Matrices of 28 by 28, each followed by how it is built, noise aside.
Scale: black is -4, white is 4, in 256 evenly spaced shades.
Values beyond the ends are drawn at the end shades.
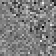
upper triangular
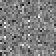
uneven columns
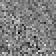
lower triangular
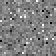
sparse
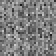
blocks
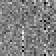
uneven columns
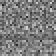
repeating columns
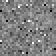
sparse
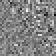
upper triangular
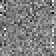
uneven columns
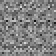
repeating columns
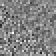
lower triangular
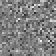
upper triangular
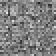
blocks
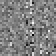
uneven columns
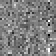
uneven columns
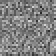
repeating columns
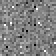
sparse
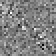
banded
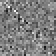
banded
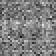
blocks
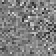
upper triangular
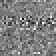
uneven rows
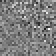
upper triangular
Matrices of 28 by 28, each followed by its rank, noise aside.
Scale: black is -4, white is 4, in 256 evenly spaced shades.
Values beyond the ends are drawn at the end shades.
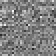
five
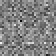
three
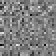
four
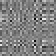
two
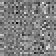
four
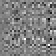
three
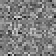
five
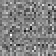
four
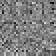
five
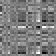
two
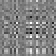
one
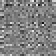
four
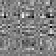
three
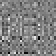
two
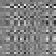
one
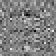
four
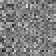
five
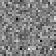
five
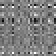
one
